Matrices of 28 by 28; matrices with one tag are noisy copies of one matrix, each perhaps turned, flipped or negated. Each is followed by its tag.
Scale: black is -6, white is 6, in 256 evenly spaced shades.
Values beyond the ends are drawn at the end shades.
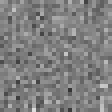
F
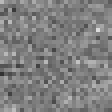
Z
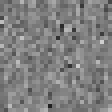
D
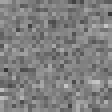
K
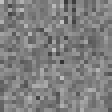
Z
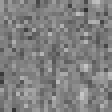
K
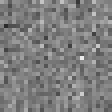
F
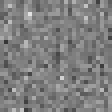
K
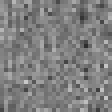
K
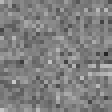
Z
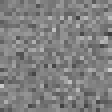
F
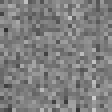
F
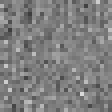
K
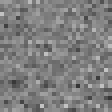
K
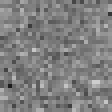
K
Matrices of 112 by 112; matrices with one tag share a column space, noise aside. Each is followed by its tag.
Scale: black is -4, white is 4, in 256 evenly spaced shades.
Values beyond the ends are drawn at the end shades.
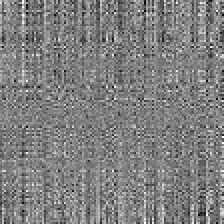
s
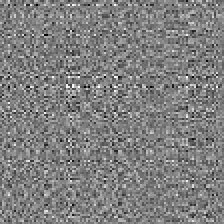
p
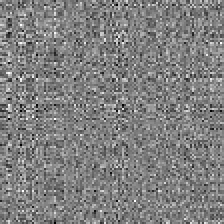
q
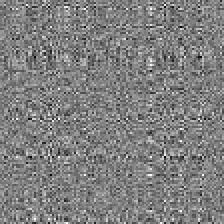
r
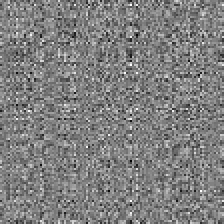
q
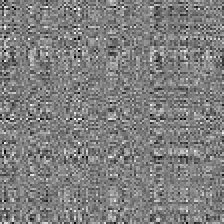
r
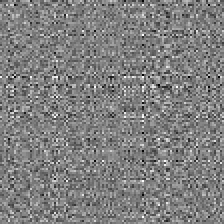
p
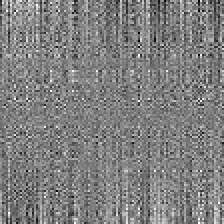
s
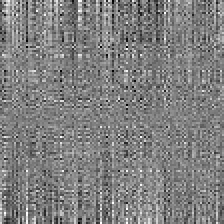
s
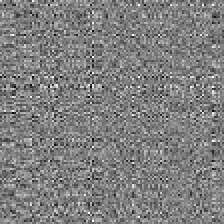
p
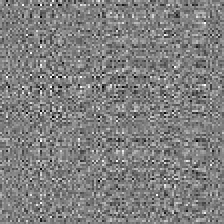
p
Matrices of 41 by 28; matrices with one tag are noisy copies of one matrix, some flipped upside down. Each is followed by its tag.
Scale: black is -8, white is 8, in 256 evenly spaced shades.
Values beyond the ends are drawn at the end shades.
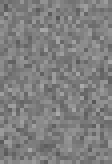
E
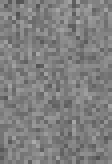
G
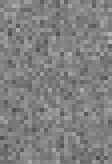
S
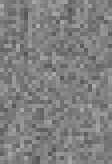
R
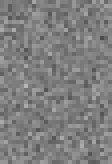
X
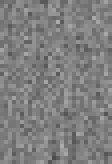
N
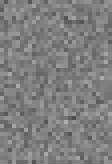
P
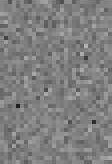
X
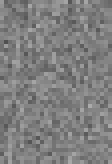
R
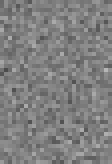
X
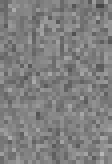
S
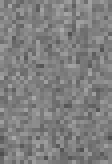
G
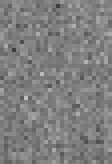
S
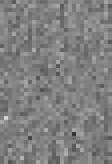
N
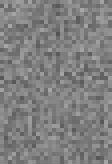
S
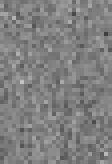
G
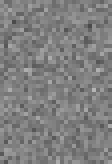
P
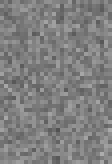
S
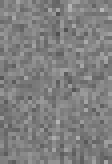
S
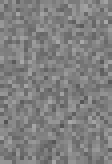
E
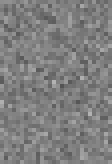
E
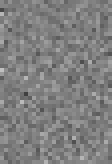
E
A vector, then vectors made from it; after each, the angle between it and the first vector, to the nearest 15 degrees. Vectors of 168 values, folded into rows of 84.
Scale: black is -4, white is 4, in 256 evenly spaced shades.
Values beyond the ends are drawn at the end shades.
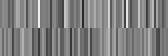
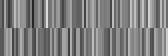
90 degrees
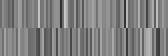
45 degrees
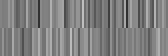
165 degrees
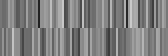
150 degrees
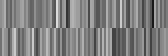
105 degrees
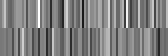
30 degrees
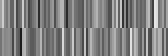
105 degrees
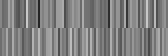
150 degrees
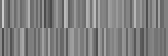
75 degrees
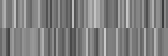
75 degrees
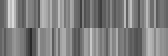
120 degrees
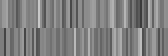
75 degrees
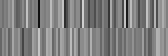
165 degrees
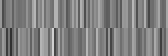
90 degrees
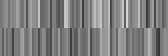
30 degrees
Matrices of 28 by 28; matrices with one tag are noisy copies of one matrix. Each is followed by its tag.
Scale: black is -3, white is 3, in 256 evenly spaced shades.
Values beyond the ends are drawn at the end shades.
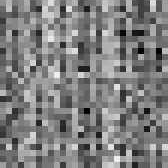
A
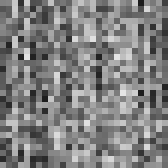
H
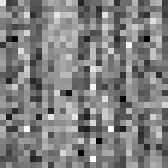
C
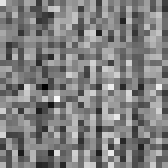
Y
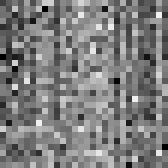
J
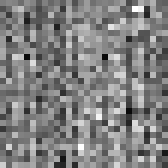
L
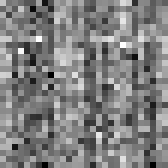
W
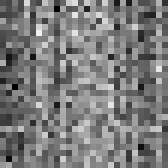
J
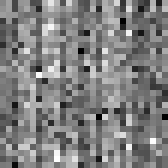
A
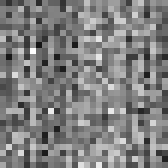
L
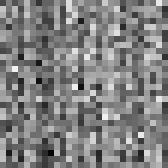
Y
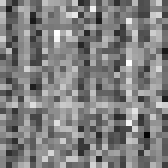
C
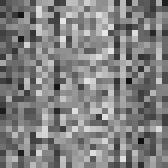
J
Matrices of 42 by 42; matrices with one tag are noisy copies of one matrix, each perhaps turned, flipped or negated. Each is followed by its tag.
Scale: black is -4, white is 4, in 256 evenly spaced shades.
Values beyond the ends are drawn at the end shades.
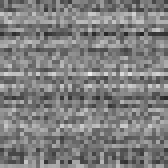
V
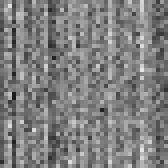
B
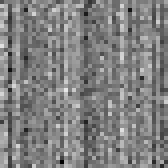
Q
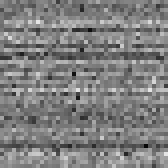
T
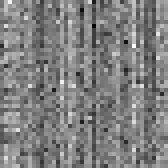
V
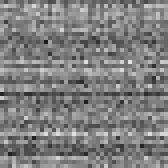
V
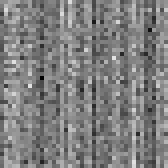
V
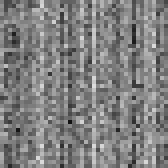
V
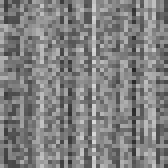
V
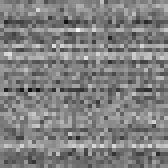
T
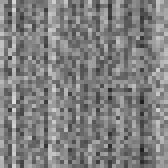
B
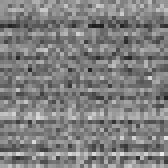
B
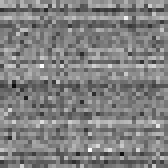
Q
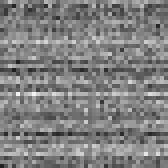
V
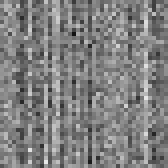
T
